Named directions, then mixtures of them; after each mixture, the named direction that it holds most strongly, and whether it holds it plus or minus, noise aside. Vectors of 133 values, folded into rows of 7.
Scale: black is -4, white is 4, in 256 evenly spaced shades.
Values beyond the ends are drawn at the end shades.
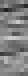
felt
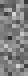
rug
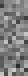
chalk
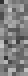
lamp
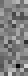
chalk, plus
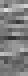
felt, minus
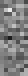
rug, plus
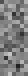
rug, minus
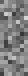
rug, minus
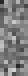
lamp, plus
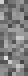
lamp, minus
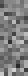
chalk, plus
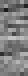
felt, plus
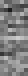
felt, plus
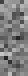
rug, minus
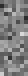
rug, plus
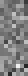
chalk, minus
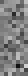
rug, minus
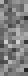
lamp, minus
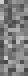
lamp, minus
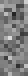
rug, minus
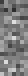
felt, plus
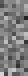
chalk, plus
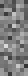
rug, plus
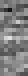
felt, plus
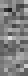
rug, minus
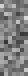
chalk, minus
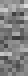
felt, minus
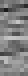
felt, plus
